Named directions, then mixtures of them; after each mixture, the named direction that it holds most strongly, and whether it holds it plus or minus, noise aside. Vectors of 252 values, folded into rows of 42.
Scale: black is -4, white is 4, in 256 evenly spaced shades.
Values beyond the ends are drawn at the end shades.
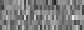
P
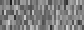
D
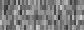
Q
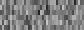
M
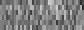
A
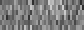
A, plus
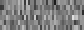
P, plus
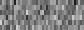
M, plus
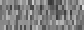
A, minus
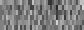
A, minus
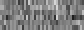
P, minus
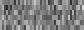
Q, plus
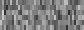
Q, plus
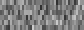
M, plus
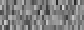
M, plus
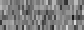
P, minus
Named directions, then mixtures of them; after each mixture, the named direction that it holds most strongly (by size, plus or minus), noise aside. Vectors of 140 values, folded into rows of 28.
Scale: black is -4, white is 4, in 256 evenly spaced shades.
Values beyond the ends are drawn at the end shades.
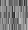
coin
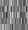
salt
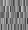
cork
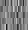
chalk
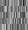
salt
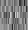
coin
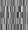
cork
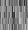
coin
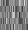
coin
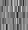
chalk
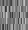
salt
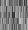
coin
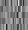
chalk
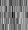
coin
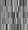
chalk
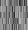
coin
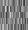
cork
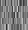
chalk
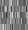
salt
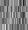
salt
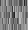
coin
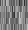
coin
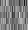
coin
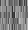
coin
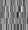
cork
